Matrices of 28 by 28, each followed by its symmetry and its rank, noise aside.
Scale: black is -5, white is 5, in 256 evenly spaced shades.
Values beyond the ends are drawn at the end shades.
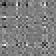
symmetric, rank two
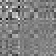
symmetric, rank two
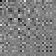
symmetric, rank three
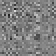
symmetric, rank three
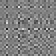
no symmetry, rank two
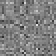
no symmetry, rank three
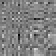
symmetric, rank three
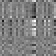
no symmetry, rank one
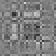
symmetric, rank two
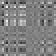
symmetric, rank one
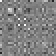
symmetric, rank three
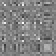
symmetric, rank three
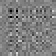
symmetric, rank two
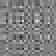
antisymmetric, rank two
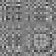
symmetric, rank two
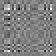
symmetric, rank one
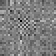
symmetric, rank three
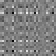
no symmetry, rank one
